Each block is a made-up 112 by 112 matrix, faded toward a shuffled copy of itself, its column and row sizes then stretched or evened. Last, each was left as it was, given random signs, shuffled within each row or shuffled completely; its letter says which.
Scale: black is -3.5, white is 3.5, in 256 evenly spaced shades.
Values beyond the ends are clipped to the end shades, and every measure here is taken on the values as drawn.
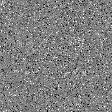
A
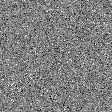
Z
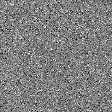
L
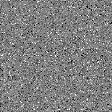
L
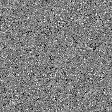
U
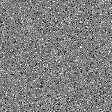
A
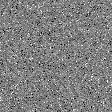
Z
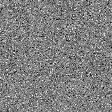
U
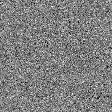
U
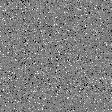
A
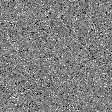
Z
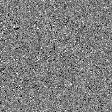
A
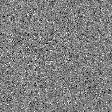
L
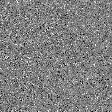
A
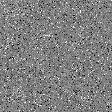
A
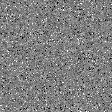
A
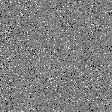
L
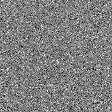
A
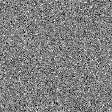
A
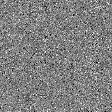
A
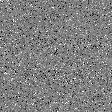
U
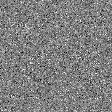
U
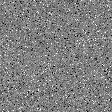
Z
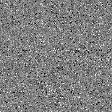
A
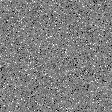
Z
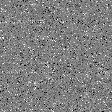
U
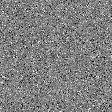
U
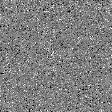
A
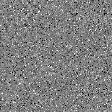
L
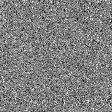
A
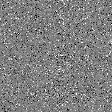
A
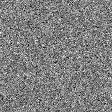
U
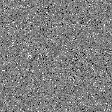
L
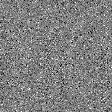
L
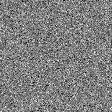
U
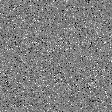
U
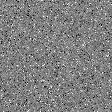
Z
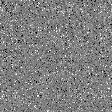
L
